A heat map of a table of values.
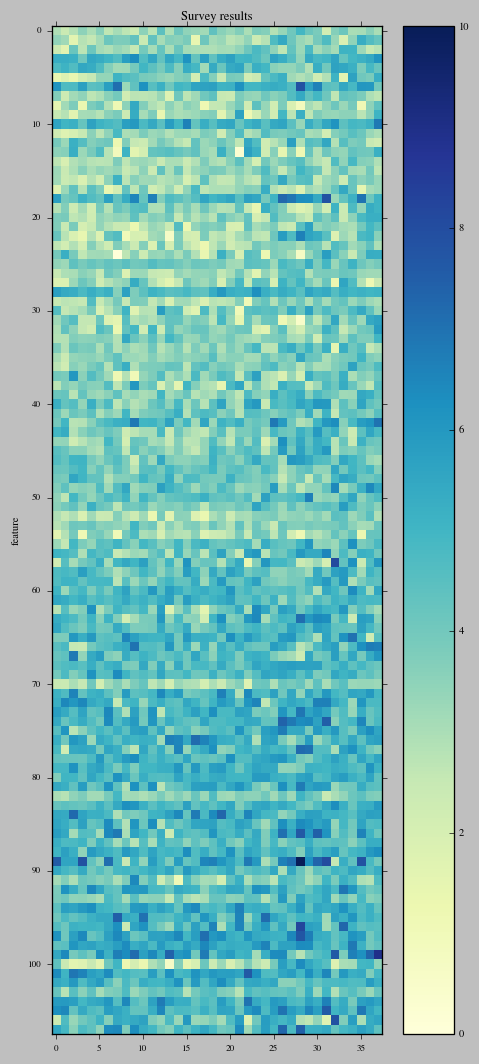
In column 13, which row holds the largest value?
99
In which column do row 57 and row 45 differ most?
32
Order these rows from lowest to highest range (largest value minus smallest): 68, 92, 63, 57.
68, 92, 63, 57
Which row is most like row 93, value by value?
45
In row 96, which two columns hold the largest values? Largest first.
28, 33
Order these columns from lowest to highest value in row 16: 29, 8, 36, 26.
8, 36, 29, 26
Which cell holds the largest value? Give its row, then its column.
89, 28
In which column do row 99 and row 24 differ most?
7
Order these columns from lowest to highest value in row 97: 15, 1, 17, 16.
1, 15, 16, 17
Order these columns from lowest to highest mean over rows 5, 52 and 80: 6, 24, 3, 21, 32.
3, 6, 21, 24, 32
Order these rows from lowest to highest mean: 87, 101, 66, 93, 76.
93, 87, 66, 76, 101
